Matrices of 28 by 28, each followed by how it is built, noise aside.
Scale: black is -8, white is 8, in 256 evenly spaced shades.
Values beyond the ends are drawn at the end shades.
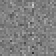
uneven columns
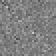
diagonal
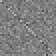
diagonal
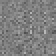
low rank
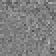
upper triangular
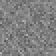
Toeplitz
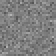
noise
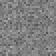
repeating rows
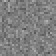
noise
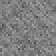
Toeplitz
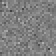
diagonal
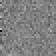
uneven columns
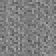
repeating rows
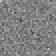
diagonal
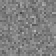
noise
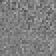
upper triangular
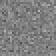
noise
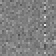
uneven columns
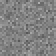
repeating rows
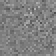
upper triangular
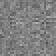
low rank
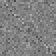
diagonal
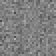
repeating rows
